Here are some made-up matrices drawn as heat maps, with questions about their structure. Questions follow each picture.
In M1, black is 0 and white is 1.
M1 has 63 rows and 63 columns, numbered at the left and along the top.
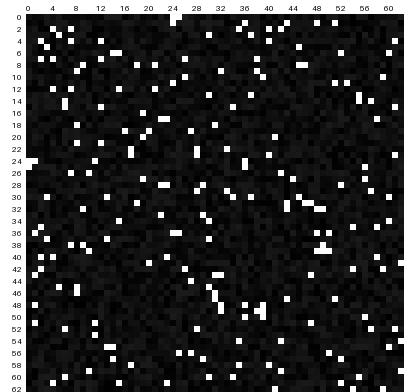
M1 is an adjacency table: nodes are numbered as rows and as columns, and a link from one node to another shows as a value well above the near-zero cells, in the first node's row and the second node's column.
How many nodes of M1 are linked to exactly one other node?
3
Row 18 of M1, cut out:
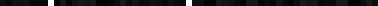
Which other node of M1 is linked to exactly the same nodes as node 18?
node 46
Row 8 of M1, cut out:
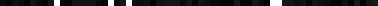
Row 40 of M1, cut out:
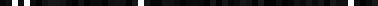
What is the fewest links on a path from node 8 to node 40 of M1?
4
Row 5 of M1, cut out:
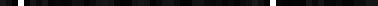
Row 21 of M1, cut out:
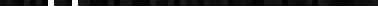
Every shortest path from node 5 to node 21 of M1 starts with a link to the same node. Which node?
node 45
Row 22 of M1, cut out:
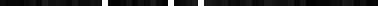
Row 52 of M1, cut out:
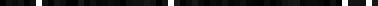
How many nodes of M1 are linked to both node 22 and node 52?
1
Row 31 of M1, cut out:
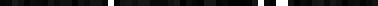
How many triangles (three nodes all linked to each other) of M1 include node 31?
1
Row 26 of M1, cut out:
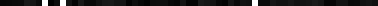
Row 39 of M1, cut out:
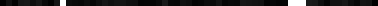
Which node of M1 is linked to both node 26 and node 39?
node 10
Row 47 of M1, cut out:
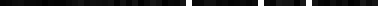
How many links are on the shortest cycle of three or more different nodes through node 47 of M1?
3
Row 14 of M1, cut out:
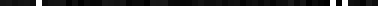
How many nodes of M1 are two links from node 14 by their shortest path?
5
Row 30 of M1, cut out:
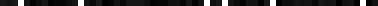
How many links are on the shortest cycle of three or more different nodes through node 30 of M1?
3
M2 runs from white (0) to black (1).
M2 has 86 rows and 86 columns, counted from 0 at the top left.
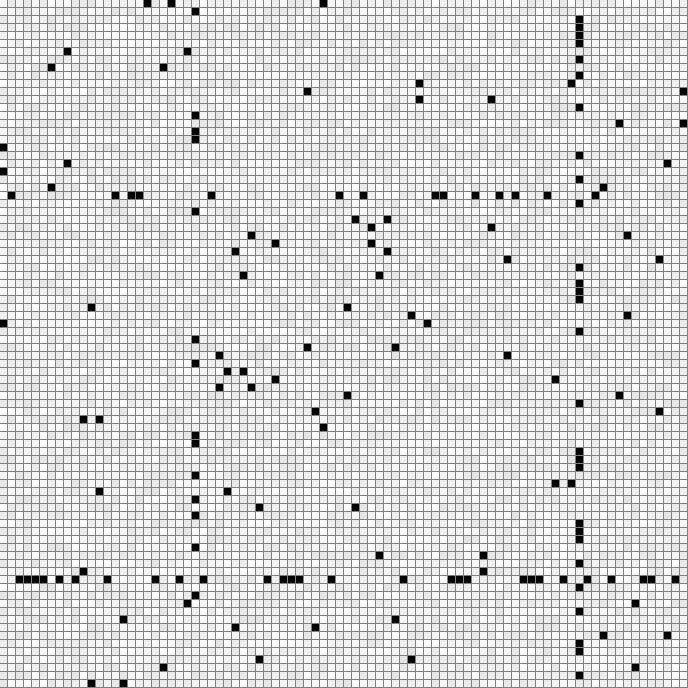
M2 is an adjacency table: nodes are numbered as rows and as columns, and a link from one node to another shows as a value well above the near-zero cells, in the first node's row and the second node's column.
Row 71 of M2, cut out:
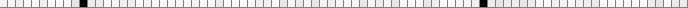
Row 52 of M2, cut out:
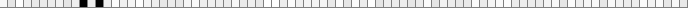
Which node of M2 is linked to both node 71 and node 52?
node 10
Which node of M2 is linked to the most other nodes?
node 72
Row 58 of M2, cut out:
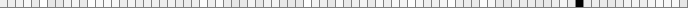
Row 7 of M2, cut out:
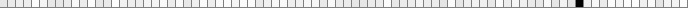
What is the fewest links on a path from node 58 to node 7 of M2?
2
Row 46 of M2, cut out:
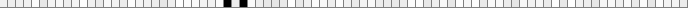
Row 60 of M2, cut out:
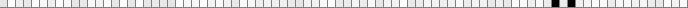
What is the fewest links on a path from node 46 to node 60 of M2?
5
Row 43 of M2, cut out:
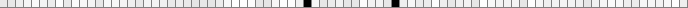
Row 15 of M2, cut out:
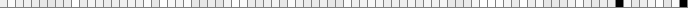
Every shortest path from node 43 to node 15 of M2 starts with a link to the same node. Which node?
node 49
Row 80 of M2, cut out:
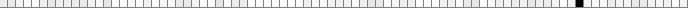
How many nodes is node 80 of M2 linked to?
1
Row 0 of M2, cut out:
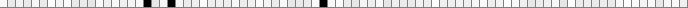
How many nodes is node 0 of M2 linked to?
3
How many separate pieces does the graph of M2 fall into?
7
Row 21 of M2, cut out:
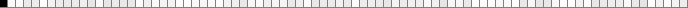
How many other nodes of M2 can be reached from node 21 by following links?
4
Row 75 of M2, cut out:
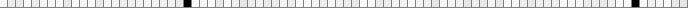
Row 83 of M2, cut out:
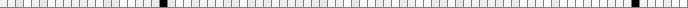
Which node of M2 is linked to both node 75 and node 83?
node 79
